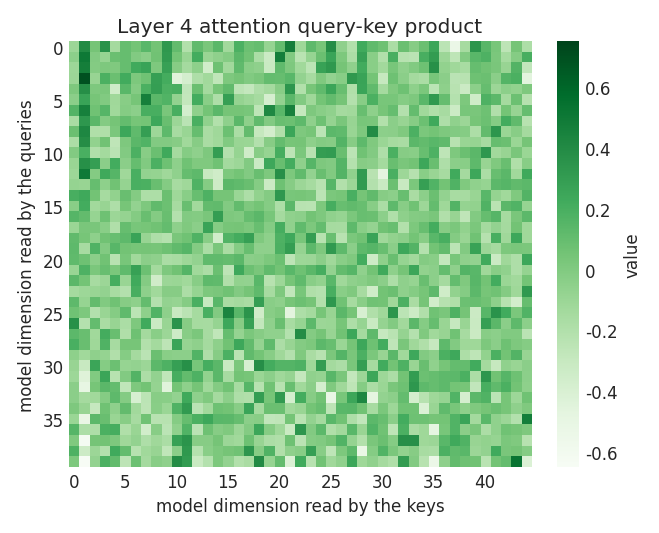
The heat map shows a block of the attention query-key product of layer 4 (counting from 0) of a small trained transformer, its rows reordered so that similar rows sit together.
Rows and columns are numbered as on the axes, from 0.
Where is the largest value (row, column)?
3, 1
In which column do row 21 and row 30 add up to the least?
15
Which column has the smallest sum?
30
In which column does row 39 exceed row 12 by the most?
43
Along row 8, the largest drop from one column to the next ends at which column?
2
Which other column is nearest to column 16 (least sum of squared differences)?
5
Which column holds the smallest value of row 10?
17
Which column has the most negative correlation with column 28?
38
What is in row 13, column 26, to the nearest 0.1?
-0.2
